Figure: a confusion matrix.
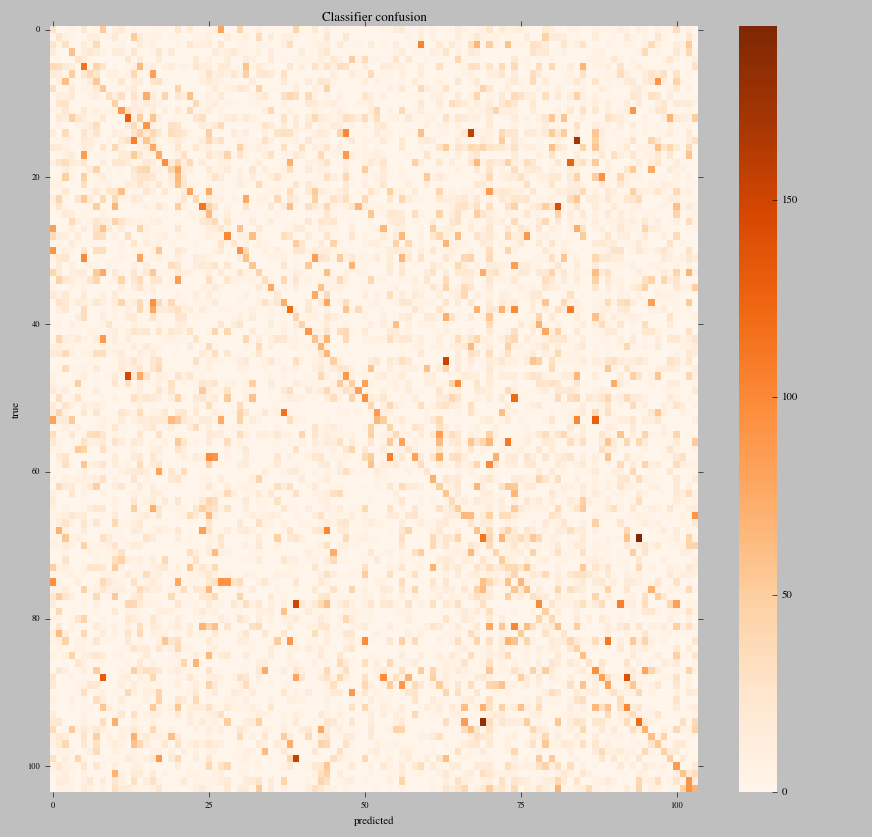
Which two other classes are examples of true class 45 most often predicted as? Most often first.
63, 77
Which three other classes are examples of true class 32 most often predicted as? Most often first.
74, 48, 41
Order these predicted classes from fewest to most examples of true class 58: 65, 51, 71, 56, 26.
56, 65, 51, 71, 26
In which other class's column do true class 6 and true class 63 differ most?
16
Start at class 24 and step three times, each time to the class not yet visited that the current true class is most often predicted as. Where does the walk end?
50
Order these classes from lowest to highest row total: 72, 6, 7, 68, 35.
72, 35, 7, 6, 68
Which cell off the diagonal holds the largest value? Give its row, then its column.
69, 94
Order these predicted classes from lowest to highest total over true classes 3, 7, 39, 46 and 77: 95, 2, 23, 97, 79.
23, 79, 95, 2, 97
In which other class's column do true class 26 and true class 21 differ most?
20
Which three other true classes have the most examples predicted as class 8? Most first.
88, 42, 33
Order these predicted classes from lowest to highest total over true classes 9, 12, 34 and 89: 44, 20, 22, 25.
44, 22, 25, 20
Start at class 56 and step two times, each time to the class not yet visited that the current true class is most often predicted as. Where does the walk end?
61
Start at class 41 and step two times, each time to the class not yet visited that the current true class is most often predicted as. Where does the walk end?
37
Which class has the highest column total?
70
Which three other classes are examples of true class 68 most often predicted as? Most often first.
44, 24, 1
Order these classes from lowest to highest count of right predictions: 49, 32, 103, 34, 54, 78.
34, 54, 32, 103, 49, 78
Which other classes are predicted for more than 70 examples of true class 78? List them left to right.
39, 91, 100
